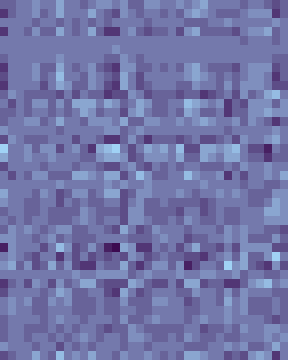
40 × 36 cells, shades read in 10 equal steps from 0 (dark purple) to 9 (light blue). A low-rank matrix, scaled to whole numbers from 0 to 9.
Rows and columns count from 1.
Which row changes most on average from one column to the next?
30
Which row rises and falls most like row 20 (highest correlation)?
12
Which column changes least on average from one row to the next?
3
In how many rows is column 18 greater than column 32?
13
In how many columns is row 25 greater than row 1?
9
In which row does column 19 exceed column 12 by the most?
17
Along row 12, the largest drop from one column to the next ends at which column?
29
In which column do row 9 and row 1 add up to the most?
8
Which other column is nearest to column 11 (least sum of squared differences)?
36
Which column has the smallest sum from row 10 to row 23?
16
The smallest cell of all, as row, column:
28, 15
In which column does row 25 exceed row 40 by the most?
35
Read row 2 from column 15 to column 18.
3 6 5 4
